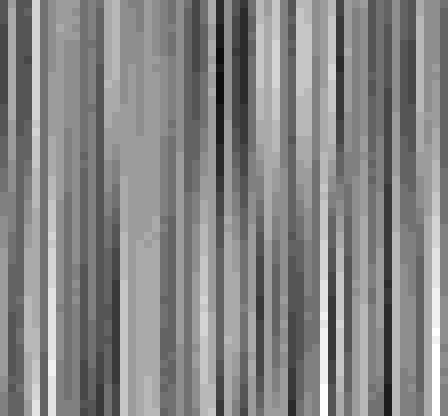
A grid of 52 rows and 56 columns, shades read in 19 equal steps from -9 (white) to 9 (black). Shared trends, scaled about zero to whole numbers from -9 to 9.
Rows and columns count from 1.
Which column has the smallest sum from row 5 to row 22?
5
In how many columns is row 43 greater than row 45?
6
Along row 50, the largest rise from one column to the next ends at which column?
42
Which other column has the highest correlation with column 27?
19
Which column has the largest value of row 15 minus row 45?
43
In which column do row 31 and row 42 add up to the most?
49
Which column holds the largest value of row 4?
28
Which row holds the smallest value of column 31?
39
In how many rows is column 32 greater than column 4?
17
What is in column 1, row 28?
-1
